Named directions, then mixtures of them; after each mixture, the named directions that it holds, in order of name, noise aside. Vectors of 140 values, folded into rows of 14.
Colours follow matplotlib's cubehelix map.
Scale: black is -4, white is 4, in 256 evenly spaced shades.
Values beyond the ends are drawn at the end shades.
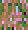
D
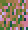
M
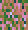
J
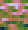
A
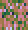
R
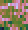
A, M.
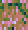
A, D.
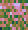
A, J.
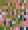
M.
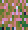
A, D.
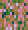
R.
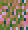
M.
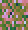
J, R.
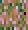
D, M.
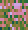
A, J.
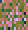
D, J.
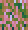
D, J.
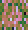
D.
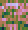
A, R.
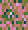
J, R.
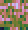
A, M.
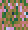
D, R.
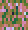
D, R.
